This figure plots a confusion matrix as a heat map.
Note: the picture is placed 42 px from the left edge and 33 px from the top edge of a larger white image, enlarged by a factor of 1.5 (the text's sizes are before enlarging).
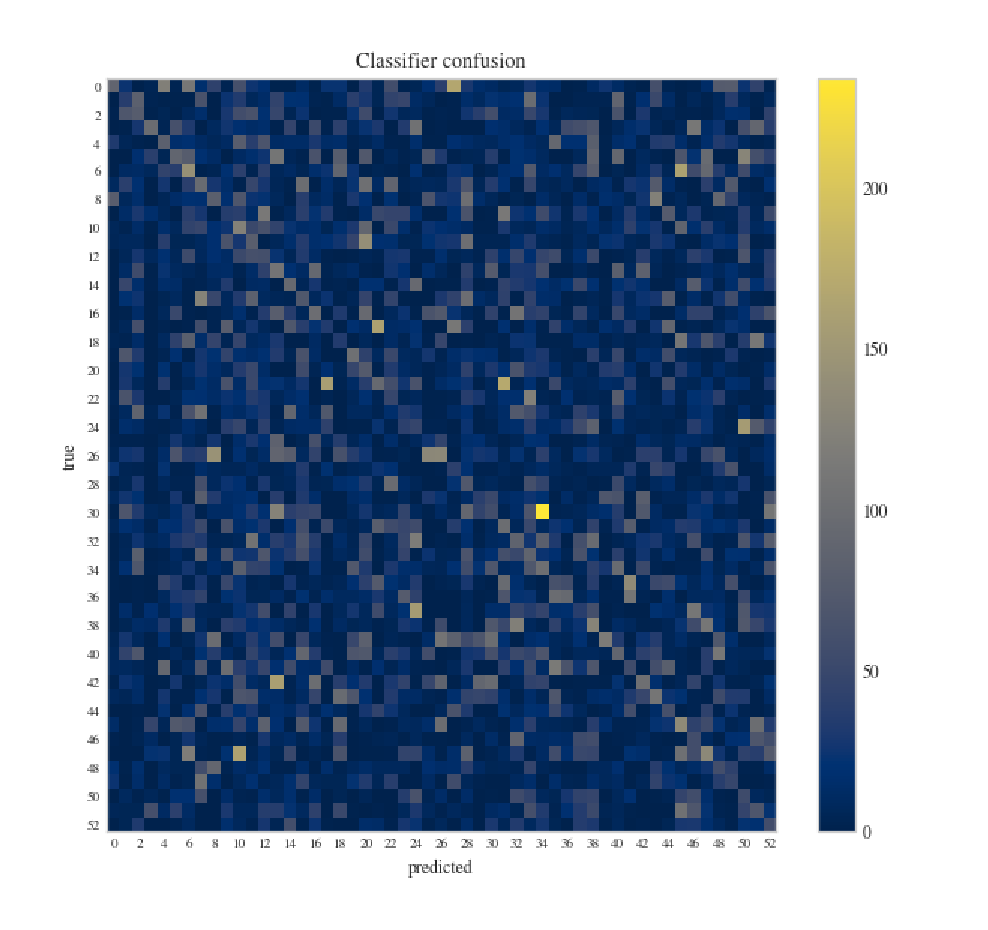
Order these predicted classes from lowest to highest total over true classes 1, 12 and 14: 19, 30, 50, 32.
19, 30, 32, 50
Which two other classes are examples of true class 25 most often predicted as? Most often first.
13, 16
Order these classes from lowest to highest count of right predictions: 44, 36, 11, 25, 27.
25, 27, 44, 11, 36
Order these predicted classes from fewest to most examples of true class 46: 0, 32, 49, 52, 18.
0, 49, 18, 52, 32
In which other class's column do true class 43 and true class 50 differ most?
18
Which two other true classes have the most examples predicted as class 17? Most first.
21, 23
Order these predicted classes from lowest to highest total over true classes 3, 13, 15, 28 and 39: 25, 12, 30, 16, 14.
25, 14, 12, 16, 30
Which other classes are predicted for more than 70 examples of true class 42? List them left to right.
13, 16, 26, 29, 30
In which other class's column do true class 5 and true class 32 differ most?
24
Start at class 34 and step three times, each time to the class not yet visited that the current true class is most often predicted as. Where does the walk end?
8
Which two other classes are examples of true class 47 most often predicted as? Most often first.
10, 6
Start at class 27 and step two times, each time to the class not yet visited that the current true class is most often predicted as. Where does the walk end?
7
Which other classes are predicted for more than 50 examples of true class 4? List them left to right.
10, 12, 35, 38
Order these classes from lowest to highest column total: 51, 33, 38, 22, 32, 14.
51, 14, 22, 32, 38, 33
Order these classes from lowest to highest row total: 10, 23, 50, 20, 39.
50, 20, 23, 10, 39
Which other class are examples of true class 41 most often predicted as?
35
